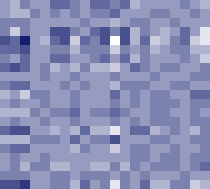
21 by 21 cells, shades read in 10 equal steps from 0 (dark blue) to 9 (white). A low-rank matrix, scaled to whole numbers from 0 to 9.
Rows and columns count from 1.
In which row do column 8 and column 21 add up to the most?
5
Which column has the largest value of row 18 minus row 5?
3
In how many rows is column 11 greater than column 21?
9
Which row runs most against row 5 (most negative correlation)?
11
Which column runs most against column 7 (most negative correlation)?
21
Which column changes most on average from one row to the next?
12
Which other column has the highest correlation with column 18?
2
